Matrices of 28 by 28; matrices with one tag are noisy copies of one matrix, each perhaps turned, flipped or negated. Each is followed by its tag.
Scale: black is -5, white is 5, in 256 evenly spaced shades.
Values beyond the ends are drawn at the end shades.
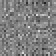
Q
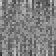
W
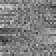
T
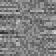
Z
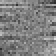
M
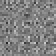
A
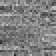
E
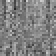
E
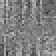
M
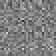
A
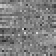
T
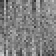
M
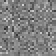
A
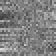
T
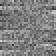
E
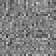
Q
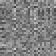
Q
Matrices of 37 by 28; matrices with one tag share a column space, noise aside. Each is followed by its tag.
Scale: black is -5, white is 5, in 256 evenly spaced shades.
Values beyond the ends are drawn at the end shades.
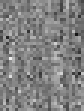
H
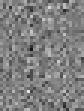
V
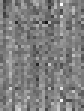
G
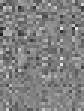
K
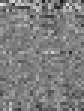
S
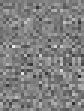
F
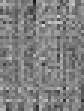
G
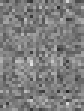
V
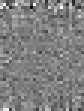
S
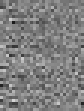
F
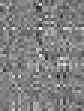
K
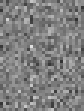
V
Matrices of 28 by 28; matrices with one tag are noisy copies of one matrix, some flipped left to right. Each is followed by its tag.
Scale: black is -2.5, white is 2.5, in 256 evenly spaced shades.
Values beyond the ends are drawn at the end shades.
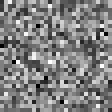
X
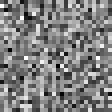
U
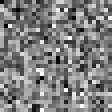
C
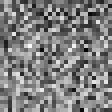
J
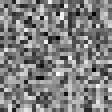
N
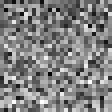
J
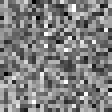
N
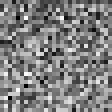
J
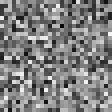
C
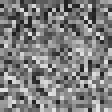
J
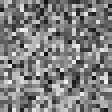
J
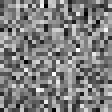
U
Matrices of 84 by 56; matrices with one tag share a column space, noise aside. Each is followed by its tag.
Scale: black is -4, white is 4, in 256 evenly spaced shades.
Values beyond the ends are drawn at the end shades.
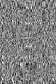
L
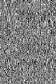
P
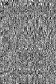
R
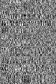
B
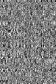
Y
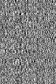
P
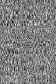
B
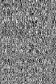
P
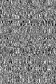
B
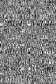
B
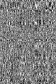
L
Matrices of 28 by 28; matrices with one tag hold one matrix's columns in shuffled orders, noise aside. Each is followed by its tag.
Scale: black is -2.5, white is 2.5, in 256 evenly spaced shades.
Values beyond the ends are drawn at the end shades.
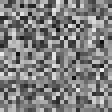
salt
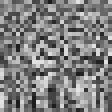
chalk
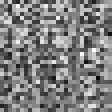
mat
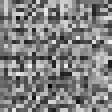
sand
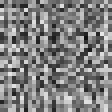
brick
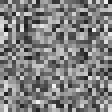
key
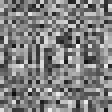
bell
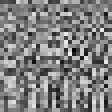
chalk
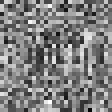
bell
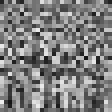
chalk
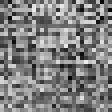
mat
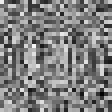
bell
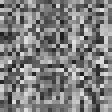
brick
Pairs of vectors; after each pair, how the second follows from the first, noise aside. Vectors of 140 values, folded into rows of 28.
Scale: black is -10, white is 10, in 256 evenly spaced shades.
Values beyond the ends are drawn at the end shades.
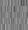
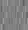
partly zeroed.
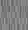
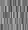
wrapped around, negated, scaled up.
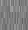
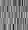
wrapped around, negated, scaled up.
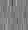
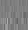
partly zeroed.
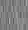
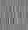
partly zeroed.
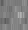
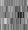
negated, scaled up.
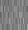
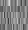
wrapped around, negated, scaled up.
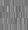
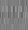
wrapped around, negated, partly zeroed.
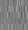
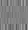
wrapped around, negated, partly zeroed.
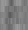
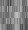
reversed, negated, scaled up.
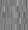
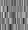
reversed, negated, scaled up.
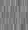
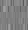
wrapped around, negated, partly zeroed.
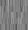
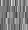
reversed, negated, scaled up.
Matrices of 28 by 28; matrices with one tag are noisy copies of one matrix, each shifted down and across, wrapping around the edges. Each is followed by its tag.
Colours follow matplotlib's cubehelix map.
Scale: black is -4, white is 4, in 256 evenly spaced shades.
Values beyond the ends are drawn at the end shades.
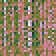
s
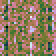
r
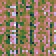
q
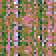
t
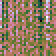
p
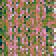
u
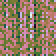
s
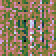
p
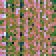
q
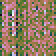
s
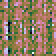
t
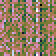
s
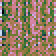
t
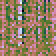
t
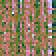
t
